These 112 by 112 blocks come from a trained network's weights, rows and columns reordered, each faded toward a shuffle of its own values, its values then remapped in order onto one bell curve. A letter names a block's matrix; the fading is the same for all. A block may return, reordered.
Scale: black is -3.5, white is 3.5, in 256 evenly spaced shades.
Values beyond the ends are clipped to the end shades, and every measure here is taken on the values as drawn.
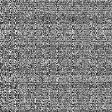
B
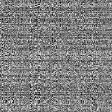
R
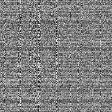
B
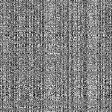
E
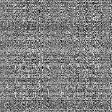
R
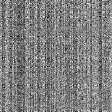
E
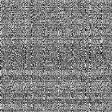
B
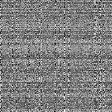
R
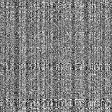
E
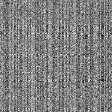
E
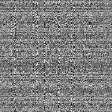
B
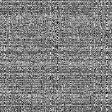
R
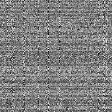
B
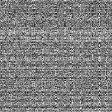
R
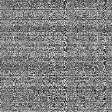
R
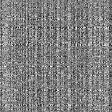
E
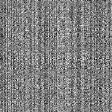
E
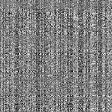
E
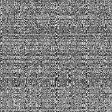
R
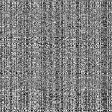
E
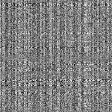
E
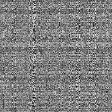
B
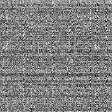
R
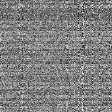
B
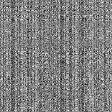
E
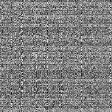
B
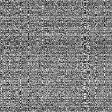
R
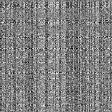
E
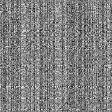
E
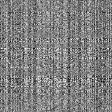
E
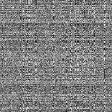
R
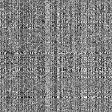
E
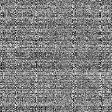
R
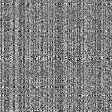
E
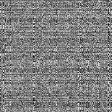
R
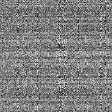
B
